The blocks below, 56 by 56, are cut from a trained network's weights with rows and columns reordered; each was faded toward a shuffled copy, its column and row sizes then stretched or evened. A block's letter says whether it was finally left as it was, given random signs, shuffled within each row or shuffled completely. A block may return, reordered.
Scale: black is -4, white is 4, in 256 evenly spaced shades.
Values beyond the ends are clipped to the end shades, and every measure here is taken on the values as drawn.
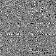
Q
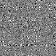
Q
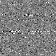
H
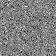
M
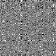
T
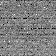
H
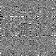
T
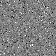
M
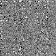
Q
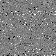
H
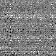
T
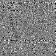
Q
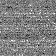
H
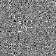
Q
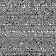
H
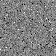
M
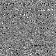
H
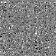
Q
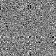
T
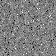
M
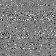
H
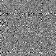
Q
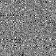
Q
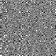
T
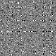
Q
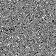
M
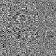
T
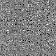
Q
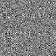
T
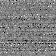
H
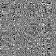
T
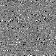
H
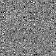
Q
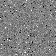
M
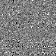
Q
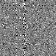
Q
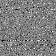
H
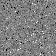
M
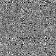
Q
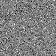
M
